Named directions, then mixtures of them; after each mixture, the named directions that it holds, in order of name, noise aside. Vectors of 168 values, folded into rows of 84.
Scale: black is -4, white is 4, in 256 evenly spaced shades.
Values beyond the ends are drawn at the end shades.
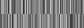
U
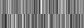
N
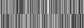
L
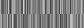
U.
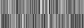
L, N.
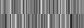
N, U.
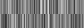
L, N.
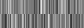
N.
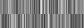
L, N.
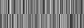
U.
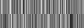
N, U.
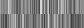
L, N.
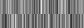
N.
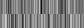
N.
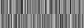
L, U.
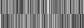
L.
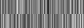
L.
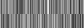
L.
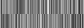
L.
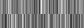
N.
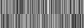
L.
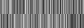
L, U.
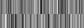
N.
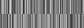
U.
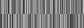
U.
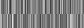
U.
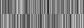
L.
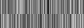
L.
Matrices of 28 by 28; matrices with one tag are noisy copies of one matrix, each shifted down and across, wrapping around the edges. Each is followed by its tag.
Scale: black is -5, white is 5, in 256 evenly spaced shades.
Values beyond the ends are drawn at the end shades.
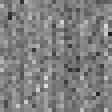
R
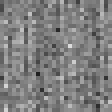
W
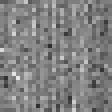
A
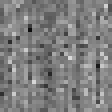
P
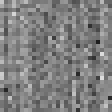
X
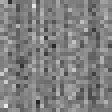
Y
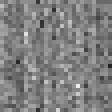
R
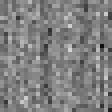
Y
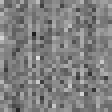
Y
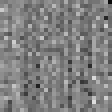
X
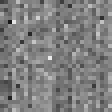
X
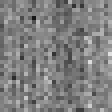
A
